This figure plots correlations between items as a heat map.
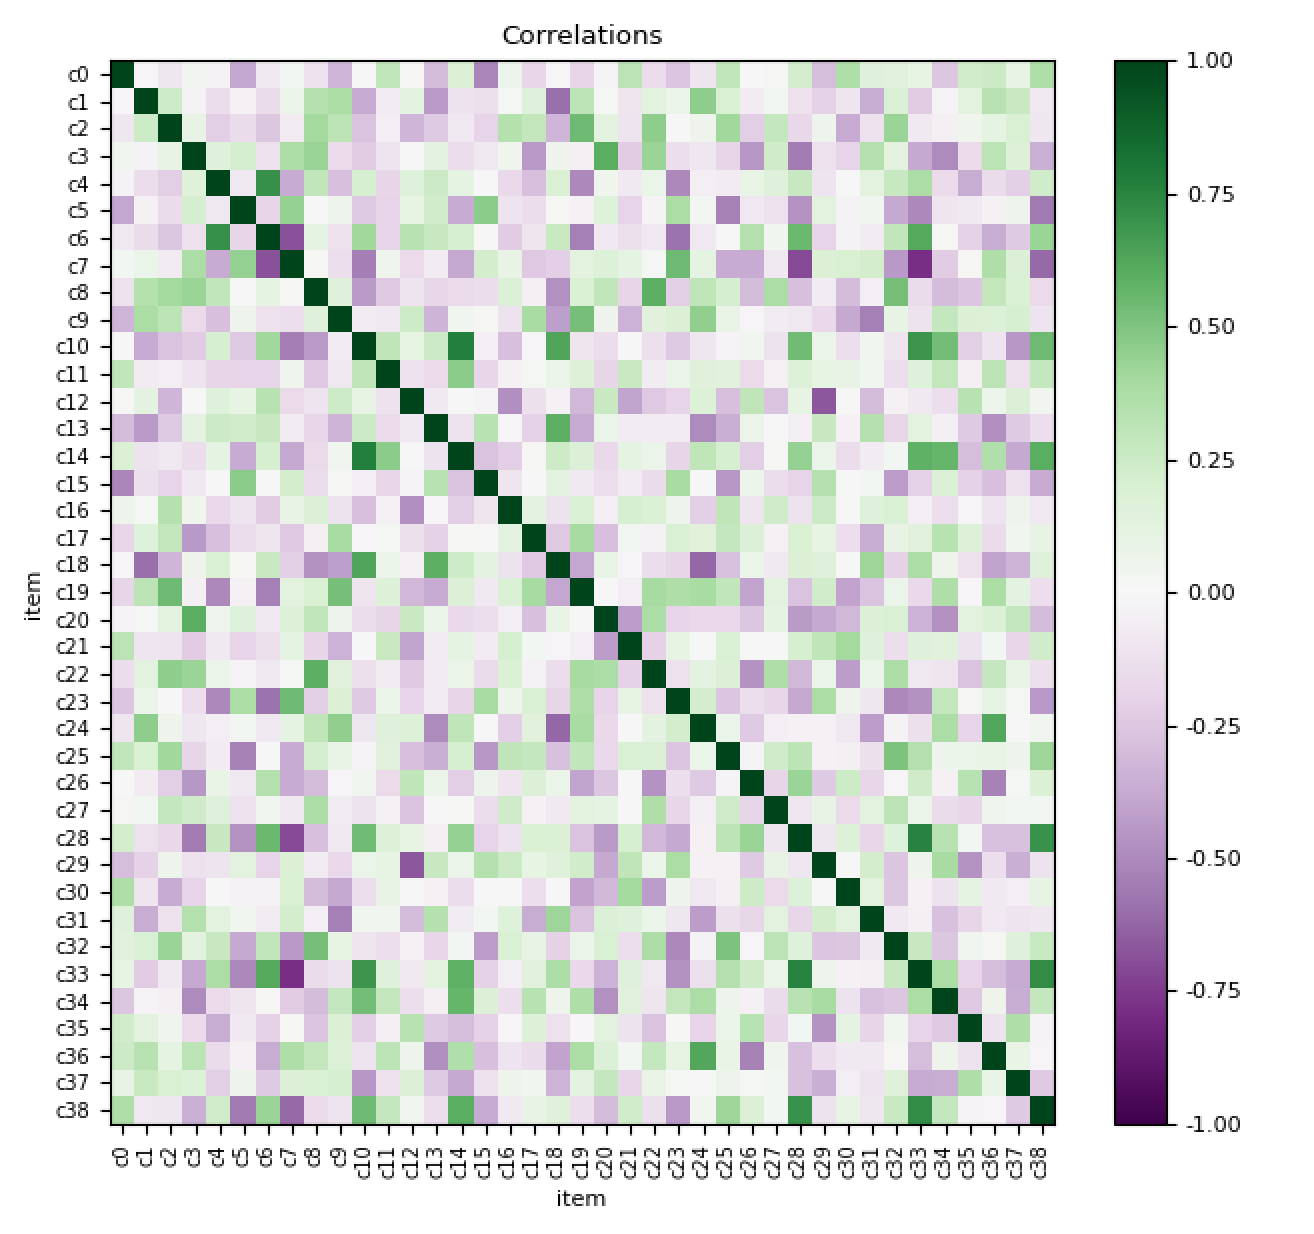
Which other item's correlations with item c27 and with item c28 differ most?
c3
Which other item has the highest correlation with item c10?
c14
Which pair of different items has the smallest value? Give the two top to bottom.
c7, c33
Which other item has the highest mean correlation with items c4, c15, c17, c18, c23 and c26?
c13
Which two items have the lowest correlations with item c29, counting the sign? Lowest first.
c12, c35
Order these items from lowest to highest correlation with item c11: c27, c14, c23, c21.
c27, c23, c21, c14
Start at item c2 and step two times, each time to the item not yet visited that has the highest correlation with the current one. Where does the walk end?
c9
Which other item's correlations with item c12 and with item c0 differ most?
c21
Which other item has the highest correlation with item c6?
c4
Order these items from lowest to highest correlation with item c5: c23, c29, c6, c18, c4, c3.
c6, c4, c18, c29, c3, c23
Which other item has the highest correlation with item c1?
c24
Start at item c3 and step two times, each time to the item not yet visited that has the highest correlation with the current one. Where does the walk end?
c22
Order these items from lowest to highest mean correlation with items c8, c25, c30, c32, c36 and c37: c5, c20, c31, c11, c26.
c5, c26, c31, c11, c20
